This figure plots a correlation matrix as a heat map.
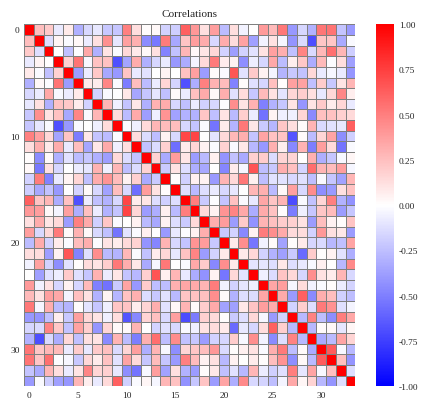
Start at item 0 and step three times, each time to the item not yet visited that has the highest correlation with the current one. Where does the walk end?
17
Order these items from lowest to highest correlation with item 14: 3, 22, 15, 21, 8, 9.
3, 15, 21, 9, 8, 22
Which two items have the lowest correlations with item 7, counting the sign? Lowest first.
24, 28
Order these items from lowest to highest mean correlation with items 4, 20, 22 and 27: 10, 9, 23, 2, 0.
2, 0, 23, 10, 9
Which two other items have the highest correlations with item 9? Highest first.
33, 22
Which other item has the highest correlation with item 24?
19
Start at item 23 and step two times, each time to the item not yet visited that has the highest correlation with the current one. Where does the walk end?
29
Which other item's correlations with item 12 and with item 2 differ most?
31
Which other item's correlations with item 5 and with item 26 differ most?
16
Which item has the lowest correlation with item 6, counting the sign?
11
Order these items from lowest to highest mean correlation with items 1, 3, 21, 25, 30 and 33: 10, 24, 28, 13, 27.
27, 13, 24, 28, 10
